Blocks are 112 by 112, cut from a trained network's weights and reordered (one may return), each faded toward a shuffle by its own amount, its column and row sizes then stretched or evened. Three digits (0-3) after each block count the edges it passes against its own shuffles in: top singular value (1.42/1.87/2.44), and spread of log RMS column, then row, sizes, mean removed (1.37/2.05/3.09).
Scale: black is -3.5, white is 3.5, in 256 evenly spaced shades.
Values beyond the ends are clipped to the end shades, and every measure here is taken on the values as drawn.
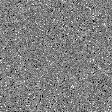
0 1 0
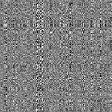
3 3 2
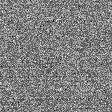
0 0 1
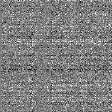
2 3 2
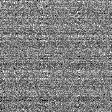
2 2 1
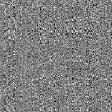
2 3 2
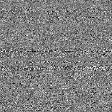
0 1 3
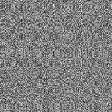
3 2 0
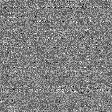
0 1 2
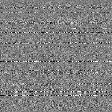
2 1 3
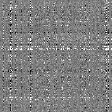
2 3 2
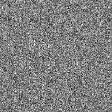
1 2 0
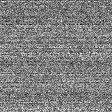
2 0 2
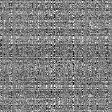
3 3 0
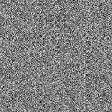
2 2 0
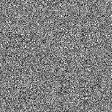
1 1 2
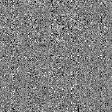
0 3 2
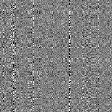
3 3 2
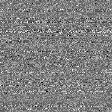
0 0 3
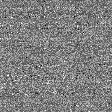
0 0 2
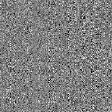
2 3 1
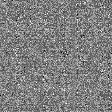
0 2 0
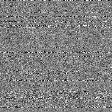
0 1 3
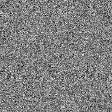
0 0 2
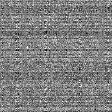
3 3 0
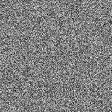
1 1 0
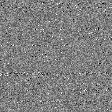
0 0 2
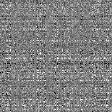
2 3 2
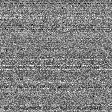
2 0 2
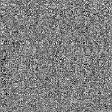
1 2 2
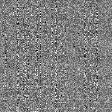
0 3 1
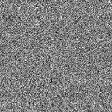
2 1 1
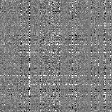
2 3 2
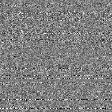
0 1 3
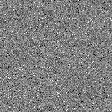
2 0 0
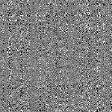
2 3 2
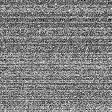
3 1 0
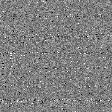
1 1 2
